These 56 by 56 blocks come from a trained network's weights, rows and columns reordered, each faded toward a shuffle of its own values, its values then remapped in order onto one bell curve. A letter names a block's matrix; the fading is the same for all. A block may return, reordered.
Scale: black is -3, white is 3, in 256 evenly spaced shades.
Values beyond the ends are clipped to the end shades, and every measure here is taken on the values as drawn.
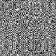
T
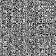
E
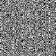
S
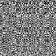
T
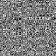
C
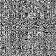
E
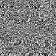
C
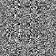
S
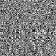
C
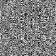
S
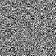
C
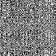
E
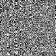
S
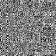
S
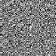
C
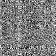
E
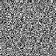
C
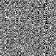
S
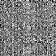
E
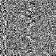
S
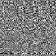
C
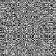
T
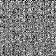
E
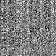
E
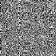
S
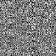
S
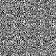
T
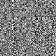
S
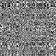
T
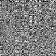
C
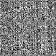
E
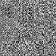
S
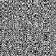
T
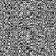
T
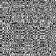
T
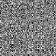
S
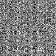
E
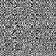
T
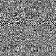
C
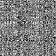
E
